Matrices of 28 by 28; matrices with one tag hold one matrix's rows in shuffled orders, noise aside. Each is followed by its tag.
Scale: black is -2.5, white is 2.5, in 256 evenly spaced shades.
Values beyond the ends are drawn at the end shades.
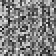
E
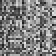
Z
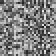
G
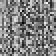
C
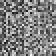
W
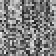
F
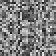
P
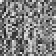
W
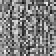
C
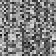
F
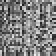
Z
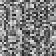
F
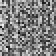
E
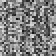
F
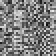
G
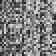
Z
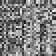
Z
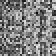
Z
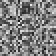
P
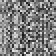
C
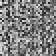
E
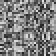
G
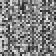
E
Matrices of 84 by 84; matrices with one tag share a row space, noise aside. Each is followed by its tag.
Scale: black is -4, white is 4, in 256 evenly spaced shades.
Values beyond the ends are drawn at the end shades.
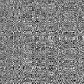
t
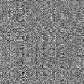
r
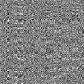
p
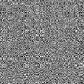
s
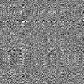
r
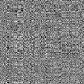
p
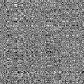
p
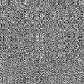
s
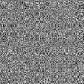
s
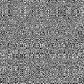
s
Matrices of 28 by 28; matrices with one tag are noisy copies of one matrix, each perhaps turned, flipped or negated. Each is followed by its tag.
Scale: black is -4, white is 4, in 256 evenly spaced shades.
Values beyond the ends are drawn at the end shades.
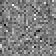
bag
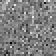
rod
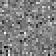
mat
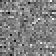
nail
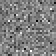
bag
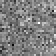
rod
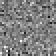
mat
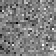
rod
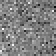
rod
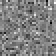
mat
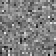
mat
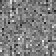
nail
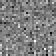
mat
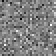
bag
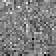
rod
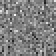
nail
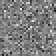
bag
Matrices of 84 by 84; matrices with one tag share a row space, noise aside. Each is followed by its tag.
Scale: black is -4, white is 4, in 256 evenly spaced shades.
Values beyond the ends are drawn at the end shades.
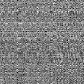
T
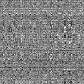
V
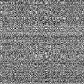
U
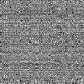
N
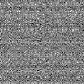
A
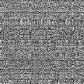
N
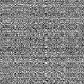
U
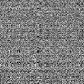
A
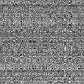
V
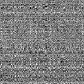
U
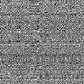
A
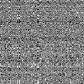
A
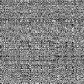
N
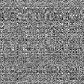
T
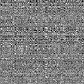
U
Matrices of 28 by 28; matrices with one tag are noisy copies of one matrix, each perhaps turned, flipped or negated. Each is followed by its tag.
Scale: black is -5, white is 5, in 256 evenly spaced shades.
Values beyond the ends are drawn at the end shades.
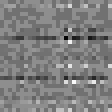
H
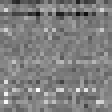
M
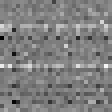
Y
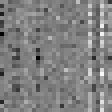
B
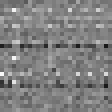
Y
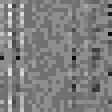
B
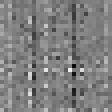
H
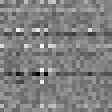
H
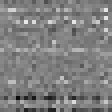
M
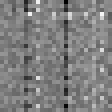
Y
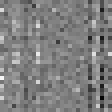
B
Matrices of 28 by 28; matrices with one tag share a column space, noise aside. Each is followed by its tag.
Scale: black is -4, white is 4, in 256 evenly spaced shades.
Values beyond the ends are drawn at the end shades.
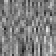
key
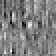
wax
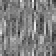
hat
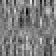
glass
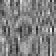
key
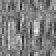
hat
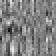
key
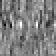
wax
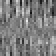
glass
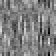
hat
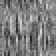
hat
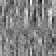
glass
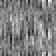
hat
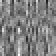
key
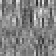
glass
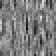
hat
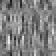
hat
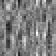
hat
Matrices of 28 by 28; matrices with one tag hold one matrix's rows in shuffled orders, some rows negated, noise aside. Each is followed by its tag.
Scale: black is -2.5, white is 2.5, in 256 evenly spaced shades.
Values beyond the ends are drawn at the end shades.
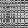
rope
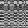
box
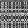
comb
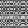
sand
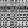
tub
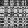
box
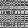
rope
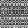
comb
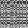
tub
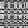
box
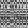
tub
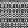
comb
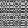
sand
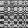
box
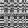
box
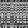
tub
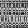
comb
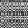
comb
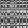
tub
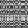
sand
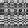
box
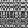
sand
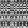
tub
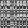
tub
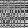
rope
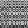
comb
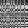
rope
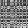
tub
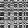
box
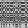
sand
